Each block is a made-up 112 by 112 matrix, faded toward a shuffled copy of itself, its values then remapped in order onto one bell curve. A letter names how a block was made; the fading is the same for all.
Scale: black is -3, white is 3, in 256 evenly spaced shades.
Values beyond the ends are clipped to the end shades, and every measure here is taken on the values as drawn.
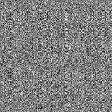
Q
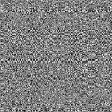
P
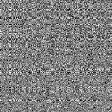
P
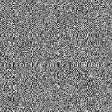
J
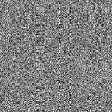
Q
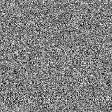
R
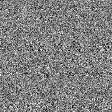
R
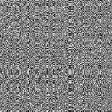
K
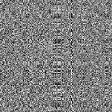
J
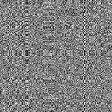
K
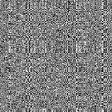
K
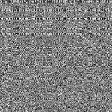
P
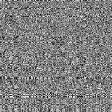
P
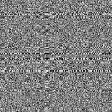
P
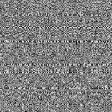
P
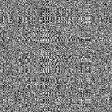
J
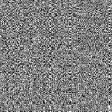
J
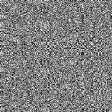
Q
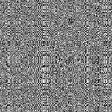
K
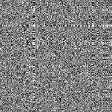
J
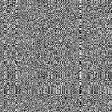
K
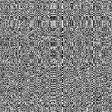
K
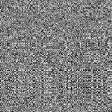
P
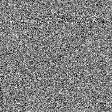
R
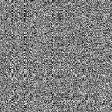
Q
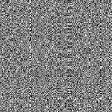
J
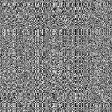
K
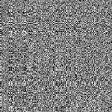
J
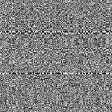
P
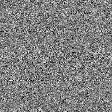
R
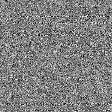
R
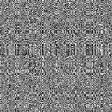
K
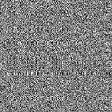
Q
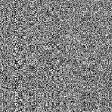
Q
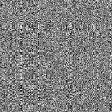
J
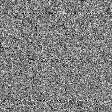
R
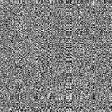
J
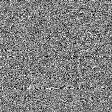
R
